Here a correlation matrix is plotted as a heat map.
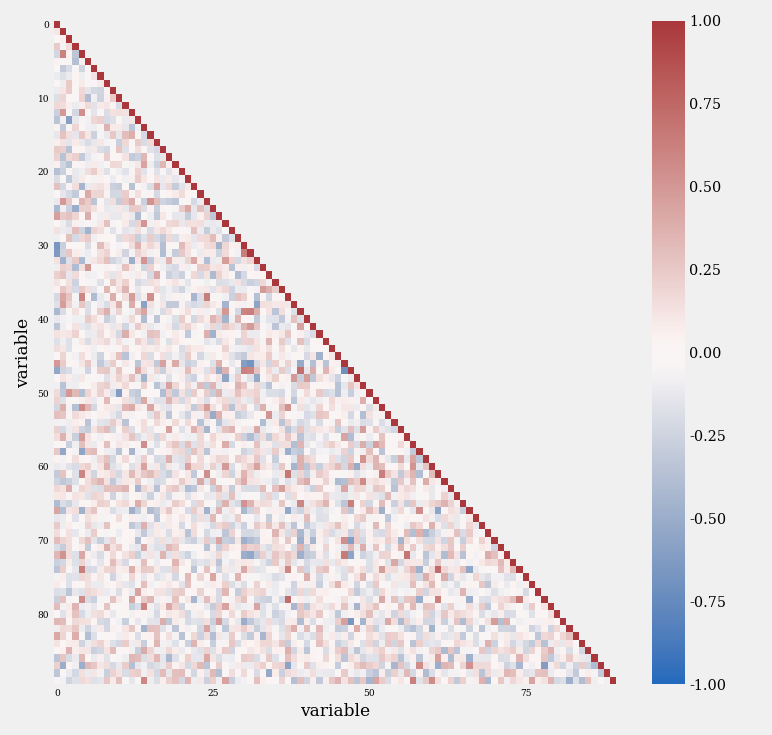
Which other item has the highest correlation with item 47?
39
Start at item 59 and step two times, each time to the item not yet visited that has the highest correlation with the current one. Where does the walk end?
62
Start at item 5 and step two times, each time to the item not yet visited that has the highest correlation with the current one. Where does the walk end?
36
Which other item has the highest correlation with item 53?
34
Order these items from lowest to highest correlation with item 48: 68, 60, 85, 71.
60, 85, 68, 71
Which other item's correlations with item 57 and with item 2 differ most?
89
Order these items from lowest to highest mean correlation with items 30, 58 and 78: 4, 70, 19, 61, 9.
70, 4, 9, 19, 61
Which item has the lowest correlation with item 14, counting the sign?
38
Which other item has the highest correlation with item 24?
37
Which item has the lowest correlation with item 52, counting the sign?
66
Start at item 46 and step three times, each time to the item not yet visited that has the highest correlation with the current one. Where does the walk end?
4
